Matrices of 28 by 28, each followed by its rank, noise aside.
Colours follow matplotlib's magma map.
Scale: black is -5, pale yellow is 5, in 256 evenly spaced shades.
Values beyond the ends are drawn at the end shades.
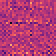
four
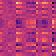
one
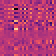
two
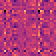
two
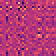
three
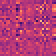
three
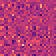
four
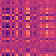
one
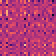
three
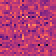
four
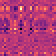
two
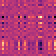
one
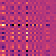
one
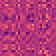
three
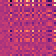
one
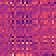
two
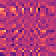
two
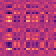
one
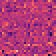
four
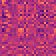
three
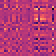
two
